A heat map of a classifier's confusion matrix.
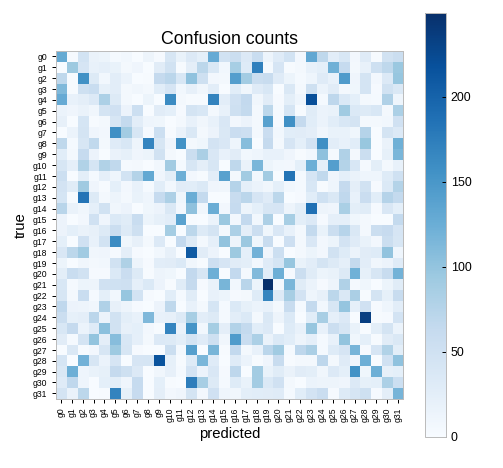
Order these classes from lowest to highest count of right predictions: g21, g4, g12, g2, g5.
g12, g5, g4, g21, g2
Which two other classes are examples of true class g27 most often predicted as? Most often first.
g12, g14
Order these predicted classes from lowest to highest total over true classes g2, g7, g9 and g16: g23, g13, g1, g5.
g1, g23, g13, g5
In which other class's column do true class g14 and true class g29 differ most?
g23
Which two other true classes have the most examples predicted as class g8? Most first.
g11, g24
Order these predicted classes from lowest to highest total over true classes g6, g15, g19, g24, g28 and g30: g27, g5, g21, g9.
g27, g5, g9, g21
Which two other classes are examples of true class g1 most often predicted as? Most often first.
g18, g25
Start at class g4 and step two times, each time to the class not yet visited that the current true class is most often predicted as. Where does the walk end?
g26
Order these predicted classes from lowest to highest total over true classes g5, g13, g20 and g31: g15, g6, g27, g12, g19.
g15, g6, g19, g27, g12
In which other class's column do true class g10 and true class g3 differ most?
g25
